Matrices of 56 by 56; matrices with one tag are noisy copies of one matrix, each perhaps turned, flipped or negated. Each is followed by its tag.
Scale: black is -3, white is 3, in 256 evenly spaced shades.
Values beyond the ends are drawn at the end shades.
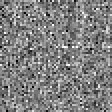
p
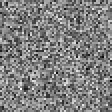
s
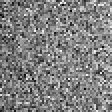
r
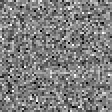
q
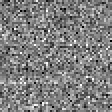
p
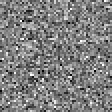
s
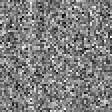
p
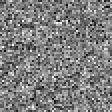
s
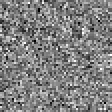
s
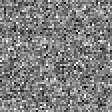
p
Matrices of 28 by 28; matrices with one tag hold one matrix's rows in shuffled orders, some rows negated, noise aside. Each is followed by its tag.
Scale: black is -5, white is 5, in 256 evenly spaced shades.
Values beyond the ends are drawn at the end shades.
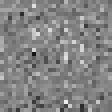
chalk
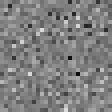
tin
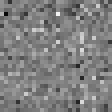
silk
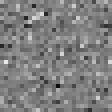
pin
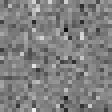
chalk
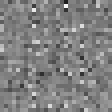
chalk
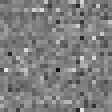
silk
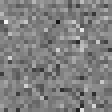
silk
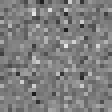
chalk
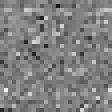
pin
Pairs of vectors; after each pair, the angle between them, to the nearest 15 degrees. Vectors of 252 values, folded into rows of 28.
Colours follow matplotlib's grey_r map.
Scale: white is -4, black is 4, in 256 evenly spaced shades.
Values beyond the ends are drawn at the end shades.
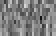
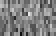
105 degrees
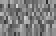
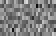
75 degrees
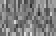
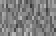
30 degrees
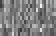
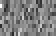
135 degrees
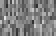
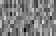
30 degrees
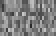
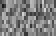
45 degrees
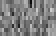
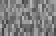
105 degrees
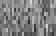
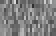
90 degrees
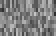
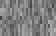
105 degrees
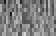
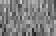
135 degrees
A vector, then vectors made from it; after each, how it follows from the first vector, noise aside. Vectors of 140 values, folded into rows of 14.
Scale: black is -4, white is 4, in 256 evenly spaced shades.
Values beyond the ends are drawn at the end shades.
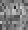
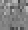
wrapped around, negated, partly zeroed.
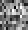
scaled up.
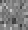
wrapped around, negated, partly zeroed.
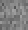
shrunk.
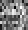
scaled up.
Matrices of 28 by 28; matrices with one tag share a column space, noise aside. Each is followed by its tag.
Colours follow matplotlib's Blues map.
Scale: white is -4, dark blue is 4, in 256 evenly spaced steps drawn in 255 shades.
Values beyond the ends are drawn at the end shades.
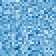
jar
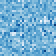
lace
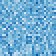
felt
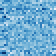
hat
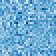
hat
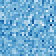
lace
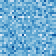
jar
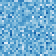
jar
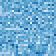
felt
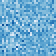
lace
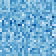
lace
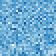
felt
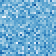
jar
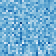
felt
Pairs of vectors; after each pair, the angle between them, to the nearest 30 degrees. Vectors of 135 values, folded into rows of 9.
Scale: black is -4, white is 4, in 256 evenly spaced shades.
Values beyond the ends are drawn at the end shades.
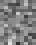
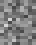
60 degrees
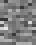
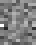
120 degrees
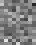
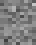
150 degrees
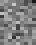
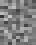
60 degrees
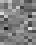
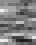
90 degrees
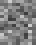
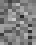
150 degrees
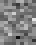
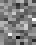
30 degrees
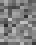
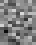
90 degrees
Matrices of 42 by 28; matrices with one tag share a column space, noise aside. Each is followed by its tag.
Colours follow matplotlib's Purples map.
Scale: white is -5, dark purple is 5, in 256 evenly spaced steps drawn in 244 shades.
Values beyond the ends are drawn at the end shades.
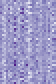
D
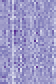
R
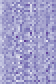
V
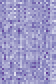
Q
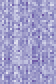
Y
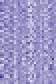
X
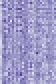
Q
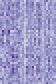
R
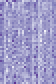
R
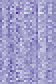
D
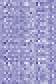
X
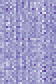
D
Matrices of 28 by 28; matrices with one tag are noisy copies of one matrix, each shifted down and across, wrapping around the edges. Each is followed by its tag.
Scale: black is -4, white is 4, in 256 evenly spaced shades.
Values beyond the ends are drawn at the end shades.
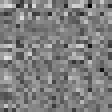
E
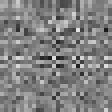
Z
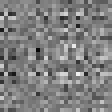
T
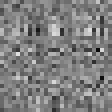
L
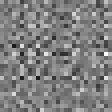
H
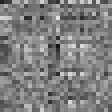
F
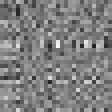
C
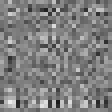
L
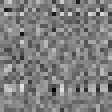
C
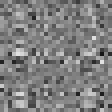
E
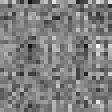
F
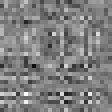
Z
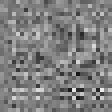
Z
